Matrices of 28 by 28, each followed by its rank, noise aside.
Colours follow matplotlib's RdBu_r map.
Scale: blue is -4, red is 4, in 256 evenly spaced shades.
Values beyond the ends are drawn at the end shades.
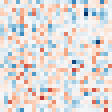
seven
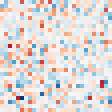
seven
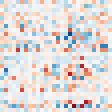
four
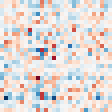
four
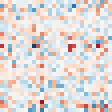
five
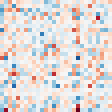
five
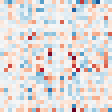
five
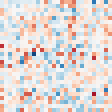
six
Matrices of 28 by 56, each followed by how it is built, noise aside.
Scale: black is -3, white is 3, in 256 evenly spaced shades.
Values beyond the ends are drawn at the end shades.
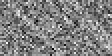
Toeplitz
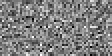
low rank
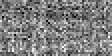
blocks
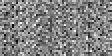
repeating rows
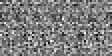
repeating columns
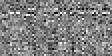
low rank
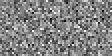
repeating columns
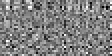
low rank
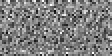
repeating columns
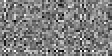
low rank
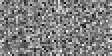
repeating rows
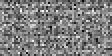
blocks
